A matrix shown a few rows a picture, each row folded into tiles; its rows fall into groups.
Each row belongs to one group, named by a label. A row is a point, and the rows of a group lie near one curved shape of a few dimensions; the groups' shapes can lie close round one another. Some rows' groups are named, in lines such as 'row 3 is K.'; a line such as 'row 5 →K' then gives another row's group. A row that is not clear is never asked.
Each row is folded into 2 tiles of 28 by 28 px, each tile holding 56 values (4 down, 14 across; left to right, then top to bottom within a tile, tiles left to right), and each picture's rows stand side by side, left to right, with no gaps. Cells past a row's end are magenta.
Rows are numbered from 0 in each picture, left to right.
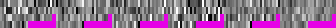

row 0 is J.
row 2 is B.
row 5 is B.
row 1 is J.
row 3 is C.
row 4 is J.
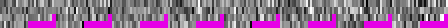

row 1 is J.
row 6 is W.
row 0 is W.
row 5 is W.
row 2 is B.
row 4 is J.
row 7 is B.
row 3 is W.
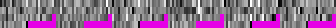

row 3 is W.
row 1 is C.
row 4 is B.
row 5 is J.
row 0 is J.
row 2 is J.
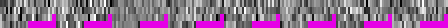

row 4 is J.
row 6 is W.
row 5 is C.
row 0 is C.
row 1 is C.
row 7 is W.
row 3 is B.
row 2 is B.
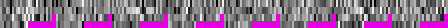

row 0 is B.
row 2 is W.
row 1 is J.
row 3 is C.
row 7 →C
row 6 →J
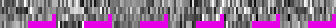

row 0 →W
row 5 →W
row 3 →B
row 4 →J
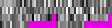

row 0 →C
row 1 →J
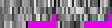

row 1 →W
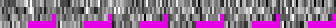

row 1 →W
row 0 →W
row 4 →W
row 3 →W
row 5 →W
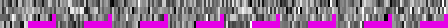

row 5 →J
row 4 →J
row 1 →W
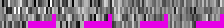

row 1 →W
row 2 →C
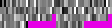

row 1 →J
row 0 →B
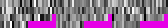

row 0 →C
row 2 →J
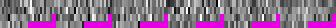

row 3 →J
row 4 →W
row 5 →B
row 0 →W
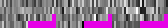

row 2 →W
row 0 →B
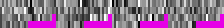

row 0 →W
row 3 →W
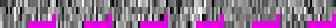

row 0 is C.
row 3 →B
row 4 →C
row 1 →J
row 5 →W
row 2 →B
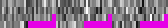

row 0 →B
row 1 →W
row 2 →W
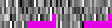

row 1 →B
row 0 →C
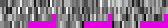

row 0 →J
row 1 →B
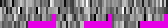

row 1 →W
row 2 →J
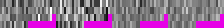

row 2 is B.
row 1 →C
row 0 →C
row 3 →C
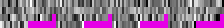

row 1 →B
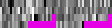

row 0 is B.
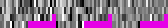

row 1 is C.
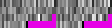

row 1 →J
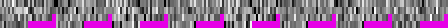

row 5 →J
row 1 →J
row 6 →J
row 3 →J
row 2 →C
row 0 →W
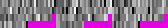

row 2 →J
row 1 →C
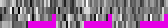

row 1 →W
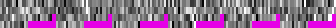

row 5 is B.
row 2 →J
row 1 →W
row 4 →J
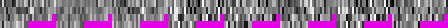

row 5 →W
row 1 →B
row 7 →J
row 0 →W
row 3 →C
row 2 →W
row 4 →W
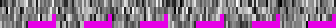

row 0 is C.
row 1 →W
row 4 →W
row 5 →J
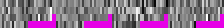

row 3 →C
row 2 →W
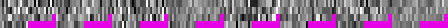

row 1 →B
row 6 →W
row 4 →B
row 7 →C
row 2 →C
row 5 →J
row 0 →J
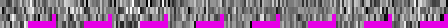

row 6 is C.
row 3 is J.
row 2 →J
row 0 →W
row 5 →B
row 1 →W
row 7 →B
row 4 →J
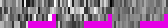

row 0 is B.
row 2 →B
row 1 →W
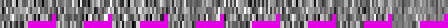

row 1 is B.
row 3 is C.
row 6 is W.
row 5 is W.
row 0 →W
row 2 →W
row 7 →B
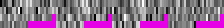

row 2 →W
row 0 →J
